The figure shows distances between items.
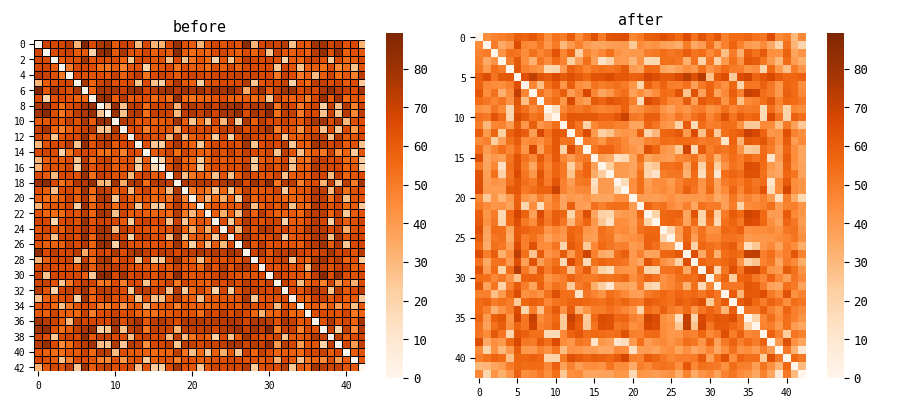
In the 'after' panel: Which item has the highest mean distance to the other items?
5
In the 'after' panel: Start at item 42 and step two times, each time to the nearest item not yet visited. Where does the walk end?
20
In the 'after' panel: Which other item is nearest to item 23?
17
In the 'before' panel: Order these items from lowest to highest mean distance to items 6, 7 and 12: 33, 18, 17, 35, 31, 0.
17, 35, 33, 31, 0, 18
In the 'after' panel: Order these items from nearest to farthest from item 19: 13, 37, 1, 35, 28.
1, 13, 28, 35, 37
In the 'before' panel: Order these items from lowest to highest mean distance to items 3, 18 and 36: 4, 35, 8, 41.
41, 4, 8, 35
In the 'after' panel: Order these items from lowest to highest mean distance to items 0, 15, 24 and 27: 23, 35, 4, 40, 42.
42, 4, 23, 40, 35
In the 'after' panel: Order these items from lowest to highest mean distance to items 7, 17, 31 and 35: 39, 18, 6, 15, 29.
29, 39, 15, 18, 6
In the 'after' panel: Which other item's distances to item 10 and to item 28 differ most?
14
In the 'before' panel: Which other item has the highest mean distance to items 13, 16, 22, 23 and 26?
6
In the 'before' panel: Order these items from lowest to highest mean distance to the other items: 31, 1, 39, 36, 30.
31, 39, 1, 30, 36
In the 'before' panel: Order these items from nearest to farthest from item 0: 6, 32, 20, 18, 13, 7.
13, 20, 7, 32, 18, 6
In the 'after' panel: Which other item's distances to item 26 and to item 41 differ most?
35
